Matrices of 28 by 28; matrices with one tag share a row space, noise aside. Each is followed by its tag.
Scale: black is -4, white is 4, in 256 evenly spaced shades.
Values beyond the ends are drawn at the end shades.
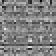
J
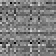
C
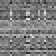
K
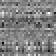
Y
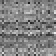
Y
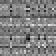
K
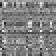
J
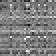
K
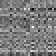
K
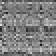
J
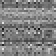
Y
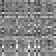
Y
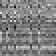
C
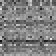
J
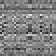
J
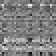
J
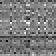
K
